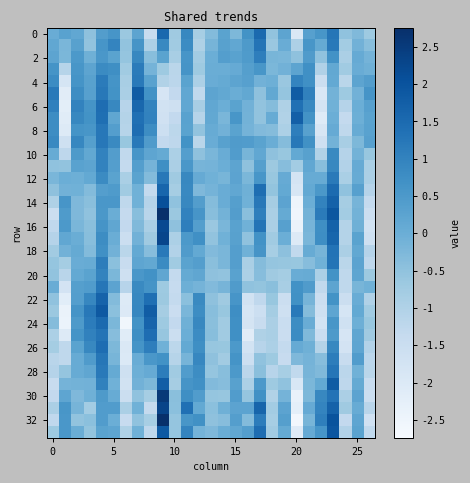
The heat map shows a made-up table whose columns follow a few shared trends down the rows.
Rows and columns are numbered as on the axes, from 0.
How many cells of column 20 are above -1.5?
22
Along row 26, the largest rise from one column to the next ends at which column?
7
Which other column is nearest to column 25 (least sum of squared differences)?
15
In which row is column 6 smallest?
24
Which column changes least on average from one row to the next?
13
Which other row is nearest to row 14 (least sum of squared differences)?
16
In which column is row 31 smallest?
20
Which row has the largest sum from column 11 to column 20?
9
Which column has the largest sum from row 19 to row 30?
4
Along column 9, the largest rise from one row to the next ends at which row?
10
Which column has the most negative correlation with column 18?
12
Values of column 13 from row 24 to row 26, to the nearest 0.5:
-0.5 -0.5 -0.5
